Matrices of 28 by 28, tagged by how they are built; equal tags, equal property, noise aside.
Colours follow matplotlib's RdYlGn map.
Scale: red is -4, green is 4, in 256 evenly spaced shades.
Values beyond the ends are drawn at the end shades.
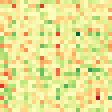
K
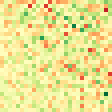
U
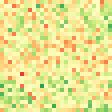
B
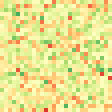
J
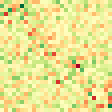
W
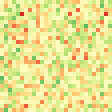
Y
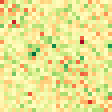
W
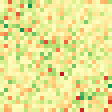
W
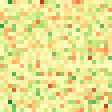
J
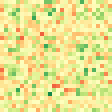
Y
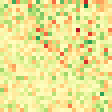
U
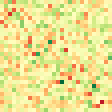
W
